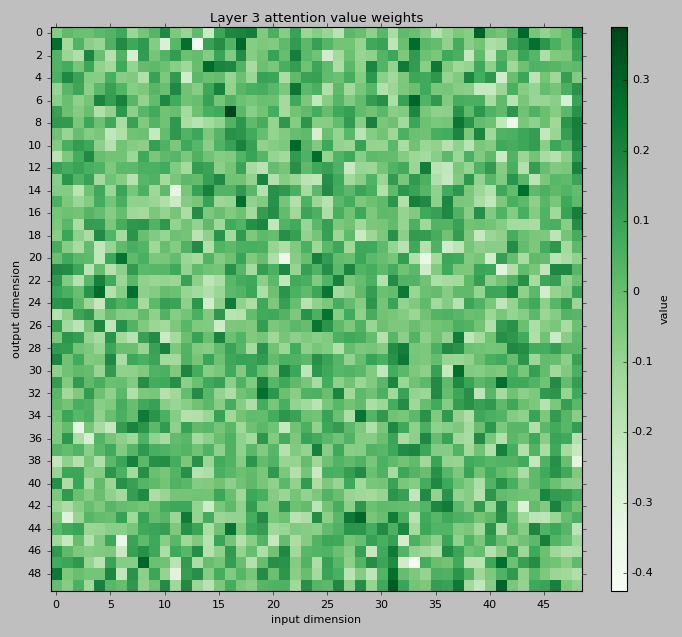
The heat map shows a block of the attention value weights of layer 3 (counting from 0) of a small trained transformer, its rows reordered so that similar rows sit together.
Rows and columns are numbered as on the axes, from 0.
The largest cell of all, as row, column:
7, 16
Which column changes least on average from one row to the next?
17
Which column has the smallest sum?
14
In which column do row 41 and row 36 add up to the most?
34
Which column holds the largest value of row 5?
22
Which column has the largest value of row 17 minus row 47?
33
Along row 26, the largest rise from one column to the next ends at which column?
6
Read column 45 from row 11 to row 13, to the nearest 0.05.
-0.15 0 -0.05
